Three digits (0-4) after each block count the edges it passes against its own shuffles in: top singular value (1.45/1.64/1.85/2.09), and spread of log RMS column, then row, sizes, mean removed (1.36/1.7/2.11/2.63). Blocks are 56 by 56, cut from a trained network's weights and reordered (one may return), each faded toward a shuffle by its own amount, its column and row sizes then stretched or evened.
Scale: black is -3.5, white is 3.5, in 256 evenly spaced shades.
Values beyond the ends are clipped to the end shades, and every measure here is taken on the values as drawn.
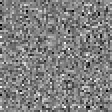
1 2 1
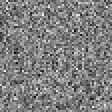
2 1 1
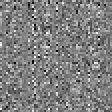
1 4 0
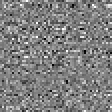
2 1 4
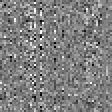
0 4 0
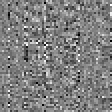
3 4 1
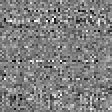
1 1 4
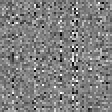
3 4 2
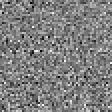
0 0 2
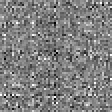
3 2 3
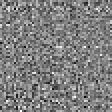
4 2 2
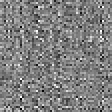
4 3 3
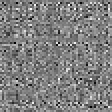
3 2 4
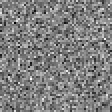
1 0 0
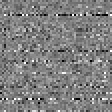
2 1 4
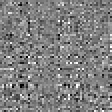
3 3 4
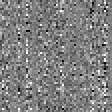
0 4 0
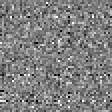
0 1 3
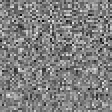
3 0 3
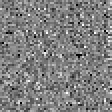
0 1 3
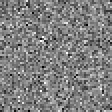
0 0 0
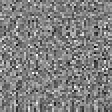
4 3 1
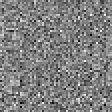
3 2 2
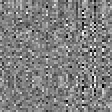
4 4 1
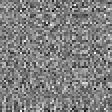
4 2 3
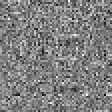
1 1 1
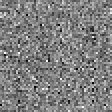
0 2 1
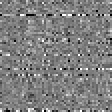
4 2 4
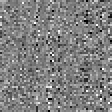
0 4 2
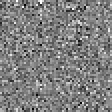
0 2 2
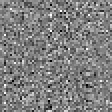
2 3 1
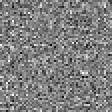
2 2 1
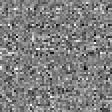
0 2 3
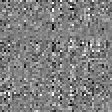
2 4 3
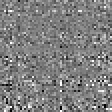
0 3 4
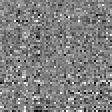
2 2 4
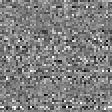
2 0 4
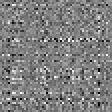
4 3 4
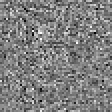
1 1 2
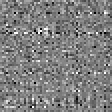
2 3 4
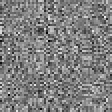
4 3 0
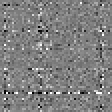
3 3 3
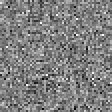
1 0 2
